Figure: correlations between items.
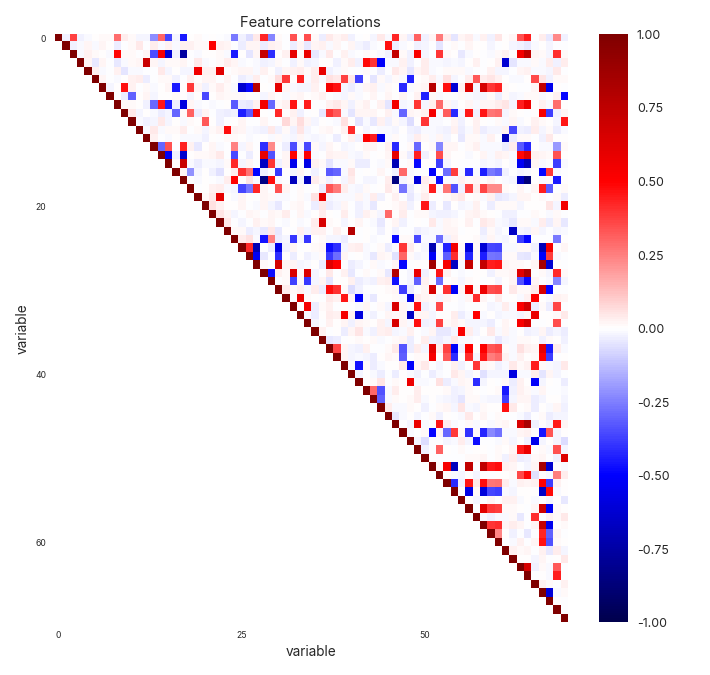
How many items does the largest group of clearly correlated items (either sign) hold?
20
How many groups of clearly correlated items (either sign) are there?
9
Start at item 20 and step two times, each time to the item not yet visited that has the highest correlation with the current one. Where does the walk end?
50
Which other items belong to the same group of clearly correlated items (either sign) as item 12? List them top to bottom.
3, 42, 43, 44, 61
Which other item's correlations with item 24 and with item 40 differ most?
23
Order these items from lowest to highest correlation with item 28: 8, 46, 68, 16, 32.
16, 68, 8, 32, 46
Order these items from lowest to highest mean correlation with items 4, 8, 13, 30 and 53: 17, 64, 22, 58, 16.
16, 17, 64, 22, 58
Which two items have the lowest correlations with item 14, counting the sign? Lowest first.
17, 15
